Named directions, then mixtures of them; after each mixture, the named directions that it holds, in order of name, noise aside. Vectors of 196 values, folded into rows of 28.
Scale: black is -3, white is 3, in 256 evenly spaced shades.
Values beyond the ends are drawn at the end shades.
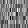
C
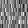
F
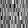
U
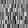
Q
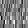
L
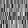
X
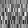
F, L, Q.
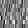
L.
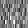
C, L, Q.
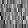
C, L.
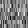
C, Q, X.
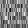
C, L, Q.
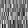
X.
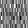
F, U.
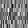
Q, X.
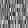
C.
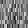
Q.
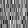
C, U, X.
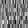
C, Q, X.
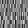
L, Q.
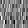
L.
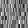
F.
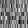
F.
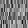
X.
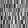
L, U, X.
